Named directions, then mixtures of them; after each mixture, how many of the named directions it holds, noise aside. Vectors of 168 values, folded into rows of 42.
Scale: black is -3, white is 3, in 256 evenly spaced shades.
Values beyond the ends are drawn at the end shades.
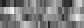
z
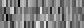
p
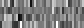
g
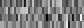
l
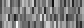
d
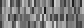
one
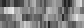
one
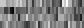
two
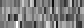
two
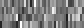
three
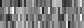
three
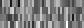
three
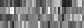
three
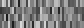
two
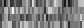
four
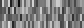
four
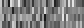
four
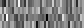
two
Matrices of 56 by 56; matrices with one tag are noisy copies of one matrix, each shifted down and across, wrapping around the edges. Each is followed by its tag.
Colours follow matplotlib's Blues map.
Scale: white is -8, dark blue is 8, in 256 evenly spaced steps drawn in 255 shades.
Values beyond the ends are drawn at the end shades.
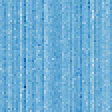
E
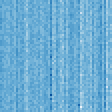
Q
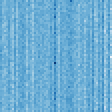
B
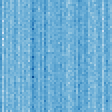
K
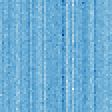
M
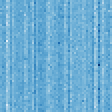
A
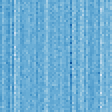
Q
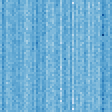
K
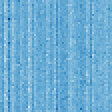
A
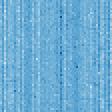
B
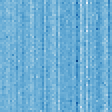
M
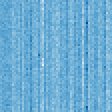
E
